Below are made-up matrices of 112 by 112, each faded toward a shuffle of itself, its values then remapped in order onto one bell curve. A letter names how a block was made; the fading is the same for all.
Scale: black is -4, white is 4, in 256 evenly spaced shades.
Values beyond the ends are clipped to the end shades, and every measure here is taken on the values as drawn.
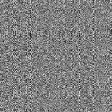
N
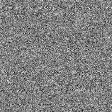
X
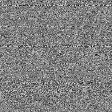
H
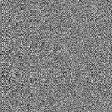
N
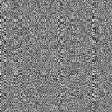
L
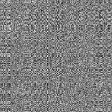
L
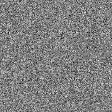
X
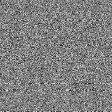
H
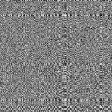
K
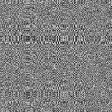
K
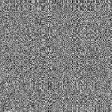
N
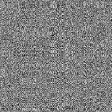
N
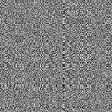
L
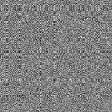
L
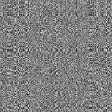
L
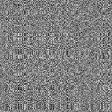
N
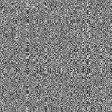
N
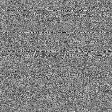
H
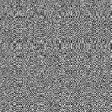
K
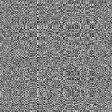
L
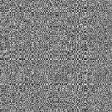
K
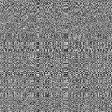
K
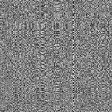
N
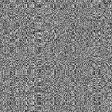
L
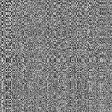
L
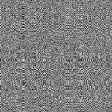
K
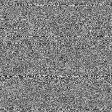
H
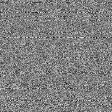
H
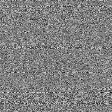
H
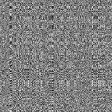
N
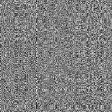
N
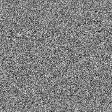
X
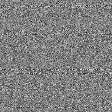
H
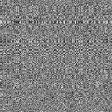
K
